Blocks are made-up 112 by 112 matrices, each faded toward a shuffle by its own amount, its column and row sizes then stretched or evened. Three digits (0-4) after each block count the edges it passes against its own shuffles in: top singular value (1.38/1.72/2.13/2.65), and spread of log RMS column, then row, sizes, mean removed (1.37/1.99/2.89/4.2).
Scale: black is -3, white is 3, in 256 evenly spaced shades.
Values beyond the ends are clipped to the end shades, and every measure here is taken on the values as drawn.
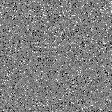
1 0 1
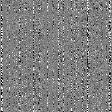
2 4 1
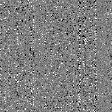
2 3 1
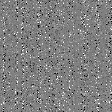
0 3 0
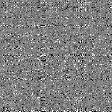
3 2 3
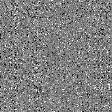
2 2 0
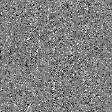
0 2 0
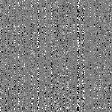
2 4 2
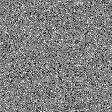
2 0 0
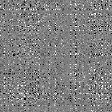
3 3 3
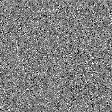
1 1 0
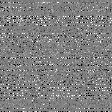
1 1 4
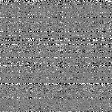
1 2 4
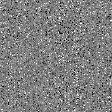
0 2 0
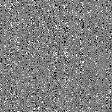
1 3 1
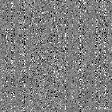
2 3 1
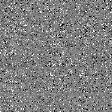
1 2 2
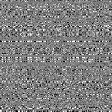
4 0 4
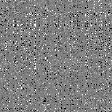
2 3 2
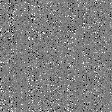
0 3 1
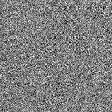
2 0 1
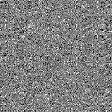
3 1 0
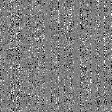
0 4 1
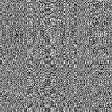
4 2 0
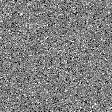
0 0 1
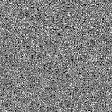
3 0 1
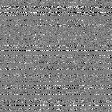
3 1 4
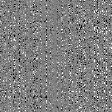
0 4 1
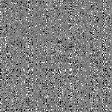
3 3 1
